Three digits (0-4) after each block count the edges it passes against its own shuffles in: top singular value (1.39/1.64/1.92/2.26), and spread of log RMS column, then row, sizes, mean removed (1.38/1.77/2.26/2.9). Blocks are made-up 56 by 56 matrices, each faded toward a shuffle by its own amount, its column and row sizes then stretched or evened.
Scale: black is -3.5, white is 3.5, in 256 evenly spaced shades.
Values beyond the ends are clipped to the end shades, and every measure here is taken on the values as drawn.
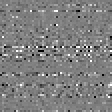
3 1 4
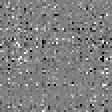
0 3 3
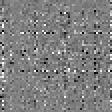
3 3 3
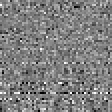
3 0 3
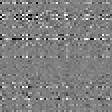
4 2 4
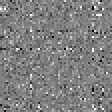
2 2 2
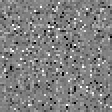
0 0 0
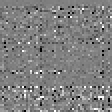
1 2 4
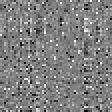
3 2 1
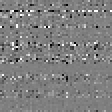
2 2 4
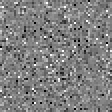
0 2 0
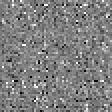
1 2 2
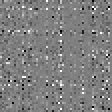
1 4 3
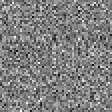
3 1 0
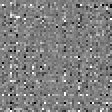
2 3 3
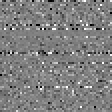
2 0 4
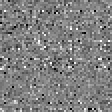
0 0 3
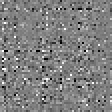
1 3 3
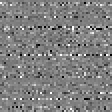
2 0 4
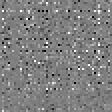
0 2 3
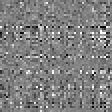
4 3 3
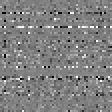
1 1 4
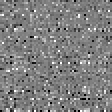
3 0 3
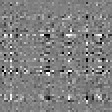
4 3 4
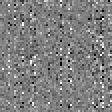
0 3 1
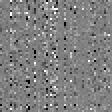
0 4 1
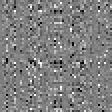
3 4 1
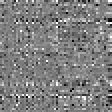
4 2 3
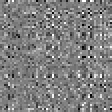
4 3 3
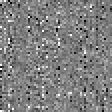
0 4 0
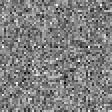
2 1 1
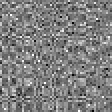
4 0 0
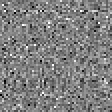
3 0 1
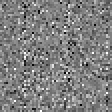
1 3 0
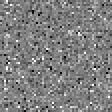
0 1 0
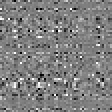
3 3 4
